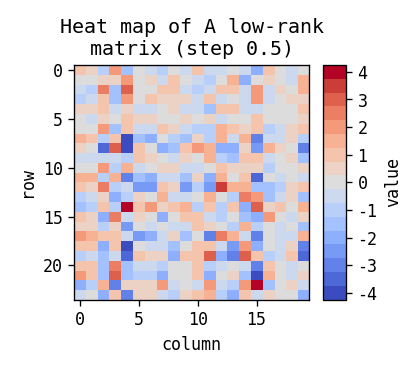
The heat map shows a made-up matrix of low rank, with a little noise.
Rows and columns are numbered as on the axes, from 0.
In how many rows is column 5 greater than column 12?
12
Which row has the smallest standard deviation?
5
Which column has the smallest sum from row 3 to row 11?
4
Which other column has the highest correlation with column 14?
18
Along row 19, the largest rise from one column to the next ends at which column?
14
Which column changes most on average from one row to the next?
15
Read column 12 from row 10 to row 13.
1 1.5 3.5 0
